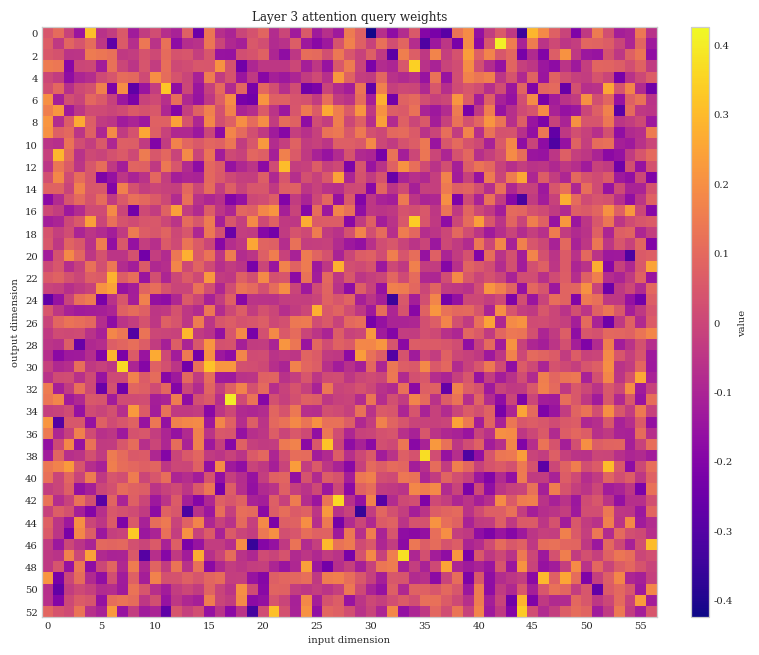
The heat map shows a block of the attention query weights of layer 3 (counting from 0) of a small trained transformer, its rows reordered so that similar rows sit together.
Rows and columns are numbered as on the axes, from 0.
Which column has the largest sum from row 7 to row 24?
15
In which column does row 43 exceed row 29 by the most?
32
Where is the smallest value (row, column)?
0, 30
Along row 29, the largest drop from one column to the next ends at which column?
7
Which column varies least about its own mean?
50
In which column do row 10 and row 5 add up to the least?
48
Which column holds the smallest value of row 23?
52
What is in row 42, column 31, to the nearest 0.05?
-0.3
